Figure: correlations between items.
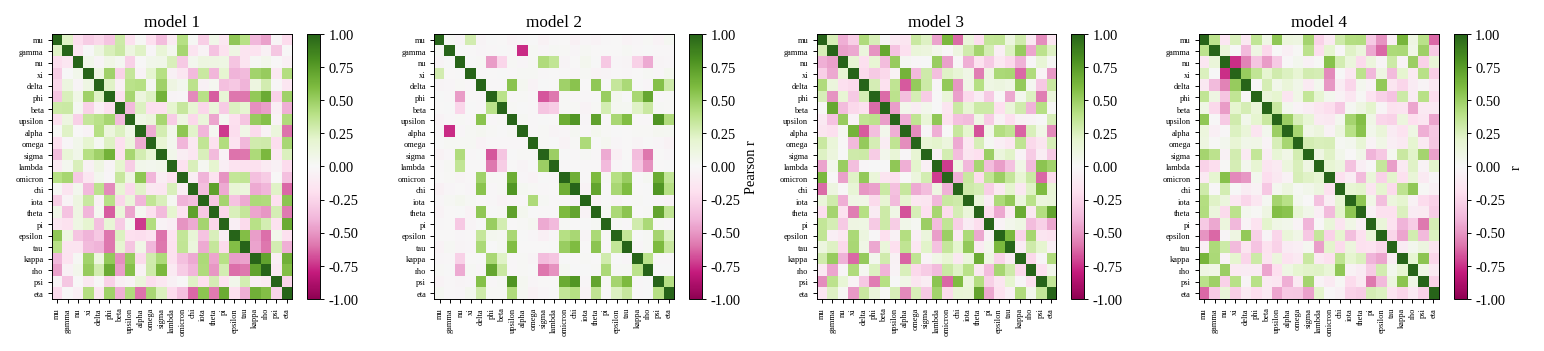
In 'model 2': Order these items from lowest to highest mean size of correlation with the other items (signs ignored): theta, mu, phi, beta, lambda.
mu, beta, lambda, phi, theta
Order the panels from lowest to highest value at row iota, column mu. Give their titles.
model 1, model 2, model 3, model 4
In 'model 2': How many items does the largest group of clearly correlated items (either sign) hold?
9
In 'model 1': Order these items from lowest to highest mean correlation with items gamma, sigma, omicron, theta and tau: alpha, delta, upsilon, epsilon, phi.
phi, upsilon, delta, epsilon, alpha
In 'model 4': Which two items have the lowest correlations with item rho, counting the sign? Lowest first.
beta, pi
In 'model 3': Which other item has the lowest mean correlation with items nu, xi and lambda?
mu
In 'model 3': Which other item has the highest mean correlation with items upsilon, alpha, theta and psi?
lambda
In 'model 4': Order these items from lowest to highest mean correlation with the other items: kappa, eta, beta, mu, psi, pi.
eta, pi, beta, psi, kappa, mu
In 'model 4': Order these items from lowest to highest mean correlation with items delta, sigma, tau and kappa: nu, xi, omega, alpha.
nu, alpha, omega, xi
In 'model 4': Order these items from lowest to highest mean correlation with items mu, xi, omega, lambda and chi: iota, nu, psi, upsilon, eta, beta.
eta, nu, beta, iota, psi, upsilon
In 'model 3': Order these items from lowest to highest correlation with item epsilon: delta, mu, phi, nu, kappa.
kappa, nu, phi, delta, mu
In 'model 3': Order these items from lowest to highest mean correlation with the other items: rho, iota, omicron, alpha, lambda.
alpha, lambda, rho, omicron, iota
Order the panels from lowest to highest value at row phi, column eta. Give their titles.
model 4, model 2, model 3, model 1
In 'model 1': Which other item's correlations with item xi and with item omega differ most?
alpha
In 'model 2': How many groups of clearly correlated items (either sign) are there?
5
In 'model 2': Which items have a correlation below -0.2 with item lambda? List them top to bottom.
phi, beta, pi, kappa, rho
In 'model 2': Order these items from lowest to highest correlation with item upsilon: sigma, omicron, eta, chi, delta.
sigma, eta, delta, omicron, chi
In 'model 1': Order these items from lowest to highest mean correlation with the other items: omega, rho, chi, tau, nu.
tau, chi, nu, omega, rho
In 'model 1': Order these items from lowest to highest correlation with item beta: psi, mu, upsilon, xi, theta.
upsilon, xi, psi, theta, mu
